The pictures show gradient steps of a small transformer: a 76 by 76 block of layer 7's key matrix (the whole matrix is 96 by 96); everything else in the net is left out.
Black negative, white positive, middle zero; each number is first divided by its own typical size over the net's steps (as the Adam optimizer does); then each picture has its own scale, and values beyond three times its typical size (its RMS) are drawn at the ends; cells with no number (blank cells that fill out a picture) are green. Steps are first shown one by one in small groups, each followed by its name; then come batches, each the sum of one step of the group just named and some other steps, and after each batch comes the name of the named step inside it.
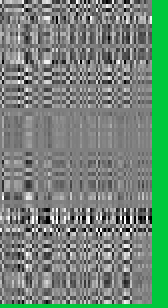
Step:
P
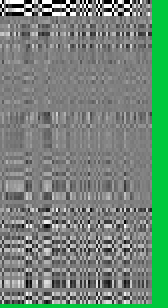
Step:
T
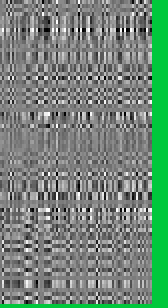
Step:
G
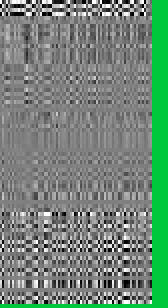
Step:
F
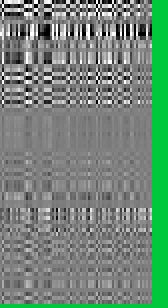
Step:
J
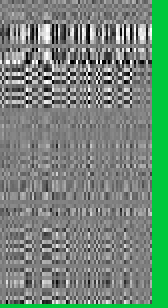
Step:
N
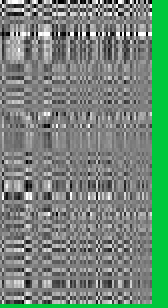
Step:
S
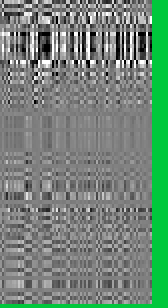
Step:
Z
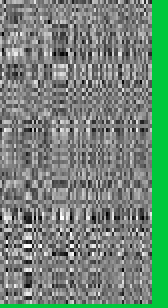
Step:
S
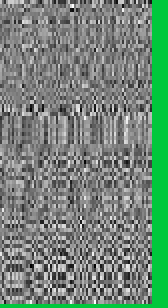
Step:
S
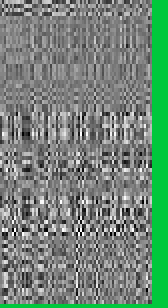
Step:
T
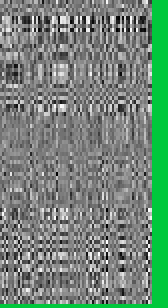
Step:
G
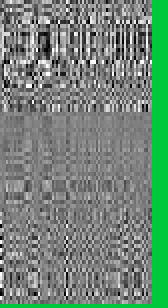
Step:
Z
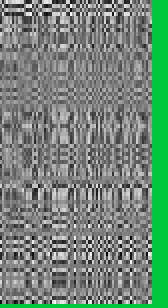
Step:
T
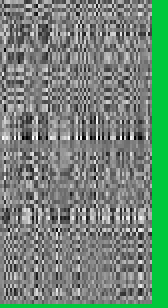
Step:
J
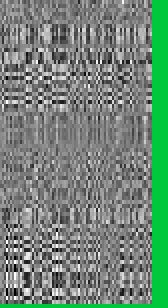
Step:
N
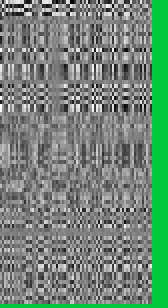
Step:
T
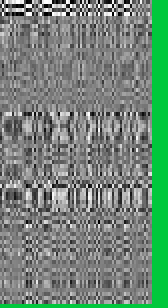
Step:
T
